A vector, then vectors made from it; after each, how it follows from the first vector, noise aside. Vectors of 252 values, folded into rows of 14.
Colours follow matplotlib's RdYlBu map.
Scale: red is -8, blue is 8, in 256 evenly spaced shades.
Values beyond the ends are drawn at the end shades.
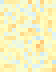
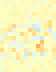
partly zeroed.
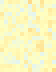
shrunk.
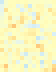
partly zeroed.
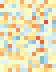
wrapped around, negated, scaled up.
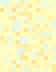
reversed, negated, shrunk.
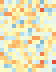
negated, scaled up.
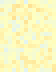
reversed, negated, shrunk.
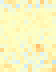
partly zeroed.
